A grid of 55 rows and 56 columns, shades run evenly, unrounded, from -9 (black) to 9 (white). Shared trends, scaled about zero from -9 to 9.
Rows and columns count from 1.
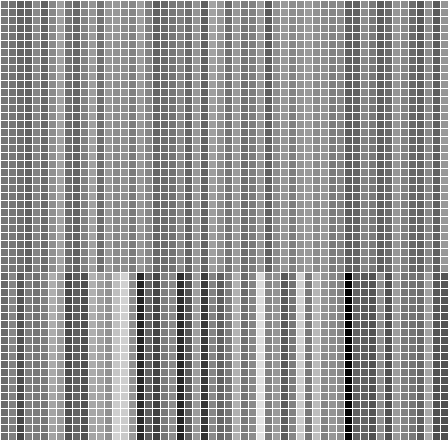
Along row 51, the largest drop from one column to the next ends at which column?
44
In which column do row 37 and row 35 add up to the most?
33
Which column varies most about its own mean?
18
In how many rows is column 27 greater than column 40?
34
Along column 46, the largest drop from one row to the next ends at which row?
35
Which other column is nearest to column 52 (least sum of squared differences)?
21
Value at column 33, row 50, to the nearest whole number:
7
